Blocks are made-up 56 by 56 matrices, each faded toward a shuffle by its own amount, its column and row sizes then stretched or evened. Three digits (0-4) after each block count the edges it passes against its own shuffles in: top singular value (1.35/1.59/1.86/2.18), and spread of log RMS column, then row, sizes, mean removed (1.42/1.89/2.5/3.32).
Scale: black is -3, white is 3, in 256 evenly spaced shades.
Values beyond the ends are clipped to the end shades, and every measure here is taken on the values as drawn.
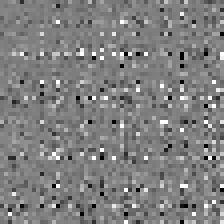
0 3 3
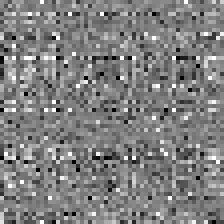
4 0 3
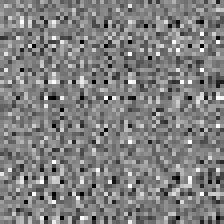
4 2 2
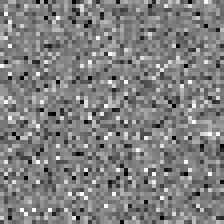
0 0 1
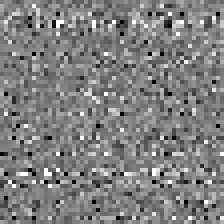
2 0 3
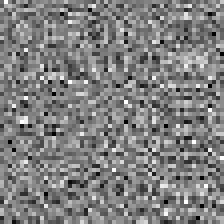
4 1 0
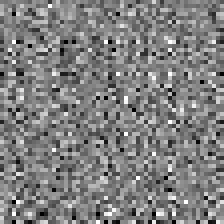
4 1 2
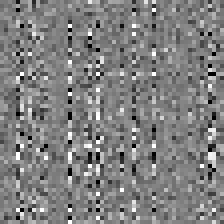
4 4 1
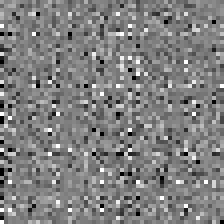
2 3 2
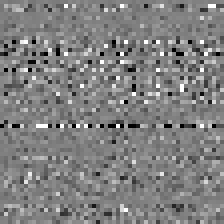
2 0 4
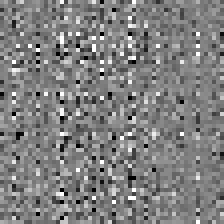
0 4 2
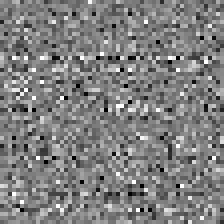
3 0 2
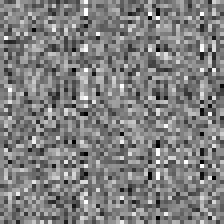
4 3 0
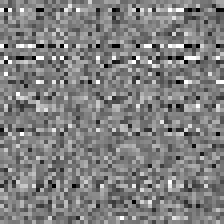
4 1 3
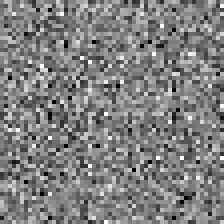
2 0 0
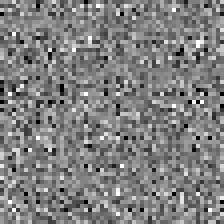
0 2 2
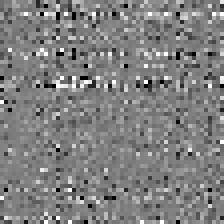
3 2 3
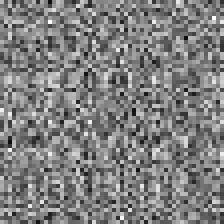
4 2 0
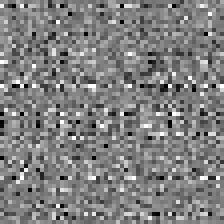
4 0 3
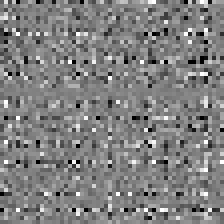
3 2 4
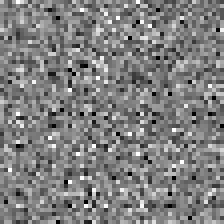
2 1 0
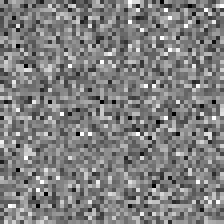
0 0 1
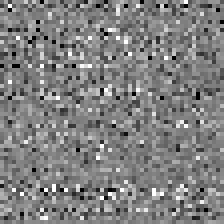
2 0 3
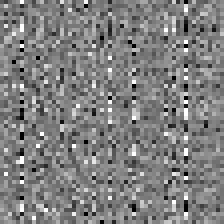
4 3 0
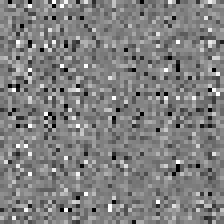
2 2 2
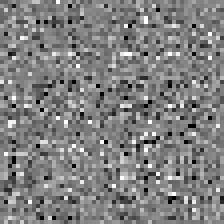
3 1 2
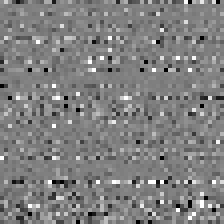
2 0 4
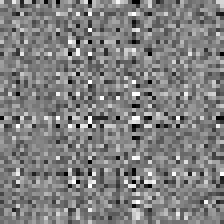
4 3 3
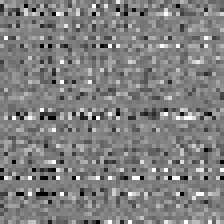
3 0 4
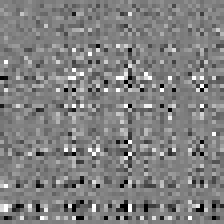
4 3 4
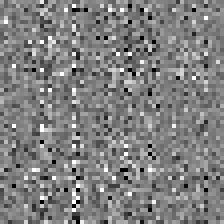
0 3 1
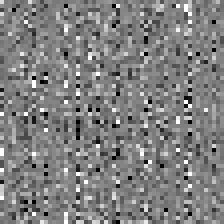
2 4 0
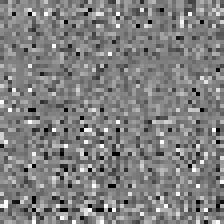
2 1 3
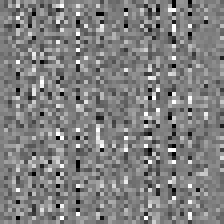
1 4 0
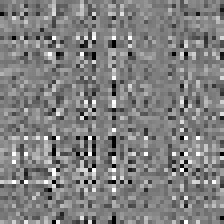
4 4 3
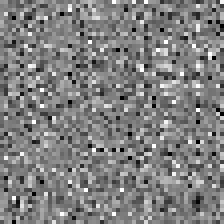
3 1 0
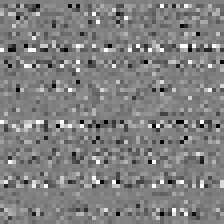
0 0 4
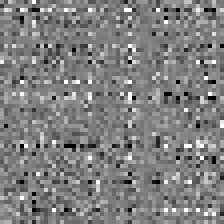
3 3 3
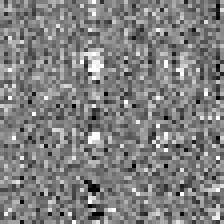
3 2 1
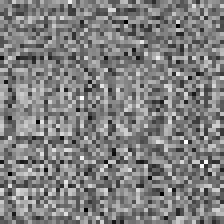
4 0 1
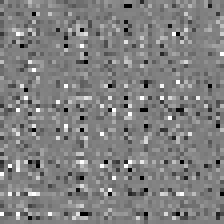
2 3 3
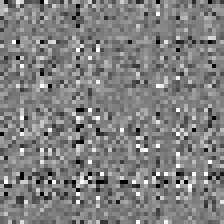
0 3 3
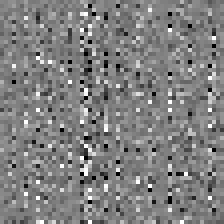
0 4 1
